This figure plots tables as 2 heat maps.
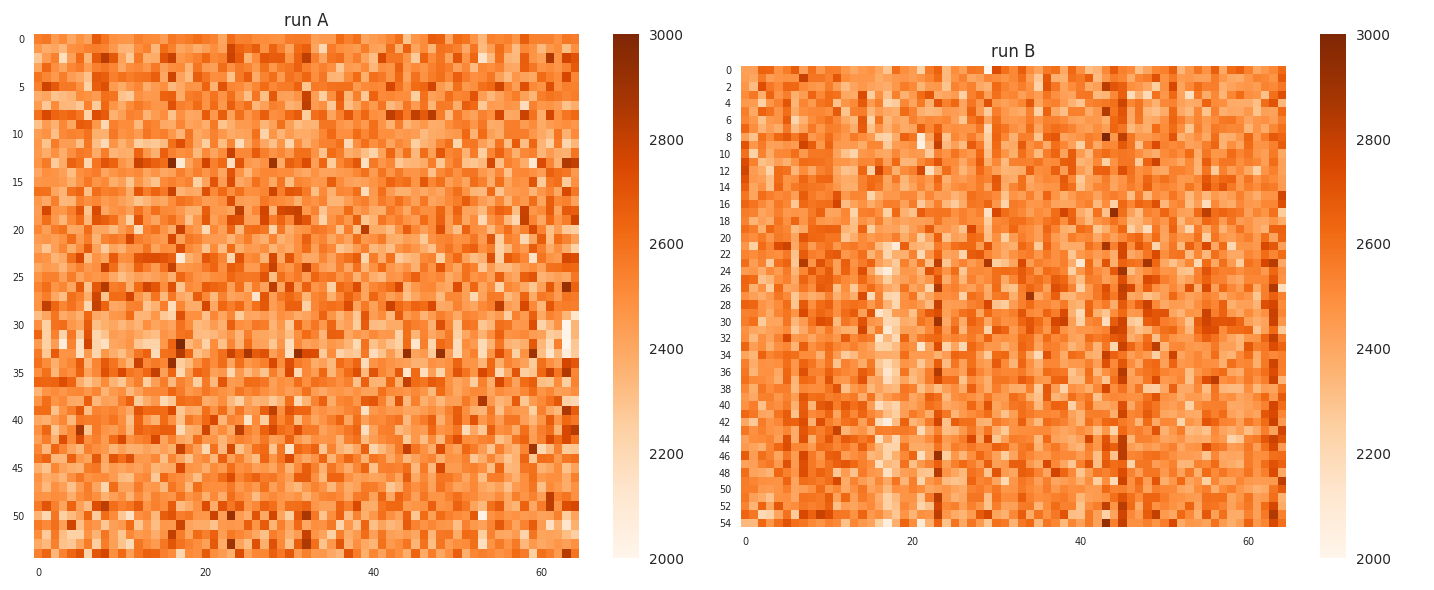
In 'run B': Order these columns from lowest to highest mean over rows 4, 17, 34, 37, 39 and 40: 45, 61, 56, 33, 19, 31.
61, 19, 31, 33, 56, 45
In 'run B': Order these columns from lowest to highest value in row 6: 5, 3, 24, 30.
3, 24, 30, 5
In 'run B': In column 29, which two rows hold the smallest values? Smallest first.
0, 17
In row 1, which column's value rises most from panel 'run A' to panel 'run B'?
11
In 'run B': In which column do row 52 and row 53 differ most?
43
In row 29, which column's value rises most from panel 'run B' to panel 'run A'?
17
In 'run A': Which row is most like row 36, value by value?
25
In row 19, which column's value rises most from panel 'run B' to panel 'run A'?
48
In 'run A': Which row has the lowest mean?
32
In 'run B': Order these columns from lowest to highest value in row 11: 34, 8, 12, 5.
5, 12, 34, 8
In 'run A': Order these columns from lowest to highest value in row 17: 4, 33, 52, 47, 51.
4, 47, 33, 52, 51
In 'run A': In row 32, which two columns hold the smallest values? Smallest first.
63, 3
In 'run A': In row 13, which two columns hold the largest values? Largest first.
16, 28
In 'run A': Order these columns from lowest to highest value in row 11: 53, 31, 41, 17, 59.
53, 31, 41, 59, 17
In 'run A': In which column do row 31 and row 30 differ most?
3
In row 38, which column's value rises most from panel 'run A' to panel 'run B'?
64
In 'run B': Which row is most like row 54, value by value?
8
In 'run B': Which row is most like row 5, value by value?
38
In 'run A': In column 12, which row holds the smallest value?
20
